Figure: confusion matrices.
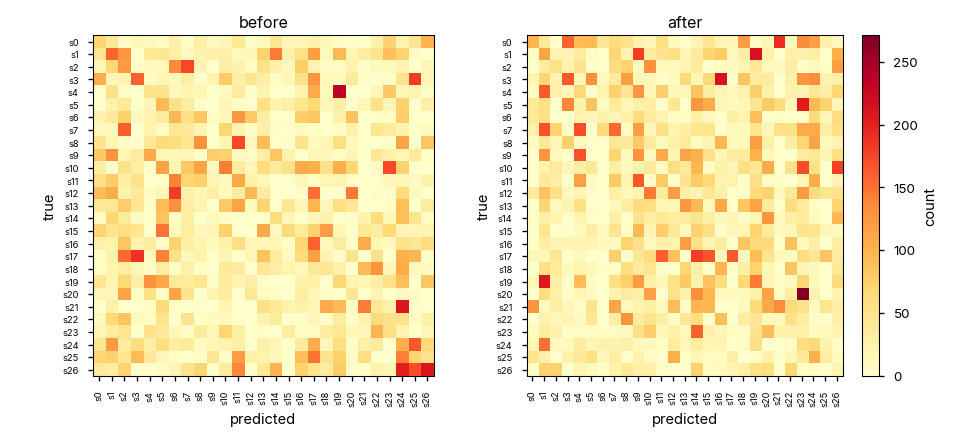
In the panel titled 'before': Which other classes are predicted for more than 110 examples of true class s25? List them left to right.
s11, s17, s24
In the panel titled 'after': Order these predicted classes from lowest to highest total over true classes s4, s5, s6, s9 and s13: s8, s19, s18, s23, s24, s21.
s21, s8, s18, s24, s23, s19
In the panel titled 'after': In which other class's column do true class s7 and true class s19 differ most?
s24
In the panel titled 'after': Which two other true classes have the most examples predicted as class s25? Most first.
s17, s5
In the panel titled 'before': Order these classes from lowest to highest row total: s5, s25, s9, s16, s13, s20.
s20, s5, s9, s16, s13, s25
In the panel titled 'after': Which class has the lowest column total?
s6
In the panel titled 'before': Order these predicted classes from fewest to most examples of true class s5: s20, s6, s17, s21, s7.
s20, s21, s7, s6, s17
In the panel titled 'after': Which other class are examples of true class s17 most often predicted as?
s14
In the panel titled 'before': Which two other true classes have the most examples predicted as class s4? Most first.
s19, s9
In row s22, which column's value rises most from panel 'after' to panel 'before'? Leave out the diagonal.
s2
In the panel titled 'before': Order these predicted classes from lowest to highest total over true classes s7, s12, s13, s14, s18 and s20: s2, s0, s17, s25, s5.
s25, s0, s5, s17, s2
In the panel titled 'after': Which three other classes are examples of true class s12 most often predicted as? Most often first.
s10, s23, s1
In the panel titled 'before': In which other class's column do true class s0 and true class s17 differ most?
s3
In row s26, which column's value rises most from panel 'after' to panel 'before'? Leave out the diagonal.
s24
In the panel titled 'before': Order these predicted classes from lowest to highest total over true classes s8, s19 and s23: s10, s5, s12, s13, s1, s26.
s12, s1, s13, s10, s26, s5
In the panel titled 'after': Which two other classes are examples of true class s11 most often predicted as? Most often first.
s9, s4
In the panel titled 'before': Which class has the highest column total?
s24
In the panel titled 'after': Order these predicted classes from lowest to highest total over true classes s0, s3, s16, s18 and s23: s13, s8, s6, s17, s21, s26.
s17, s6, s26, s21, s13, s8
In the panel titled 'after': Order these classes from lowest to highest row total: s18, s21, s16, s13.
s18, s16, s13, s21
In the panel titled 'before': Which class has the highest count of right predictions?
s26
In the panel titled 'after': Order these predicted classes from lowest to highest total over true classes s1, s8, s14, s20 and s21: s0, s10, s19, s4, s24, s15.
s4, s0, s24, s10, s15, s19
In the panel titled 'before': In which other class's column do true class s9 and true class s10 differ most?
s23
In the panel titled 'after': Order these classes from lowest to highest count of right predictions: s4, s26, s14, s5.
s26, s14, s4, s5
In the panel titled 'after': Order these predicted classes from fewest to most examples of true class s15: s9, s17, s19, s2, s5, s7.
s2, s17, s5, s7, s19, s9
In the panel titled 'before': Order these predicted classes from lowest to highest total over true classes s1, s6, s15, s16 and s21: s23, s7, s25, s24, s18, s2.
s25, s7, s23, s18, s2, s24
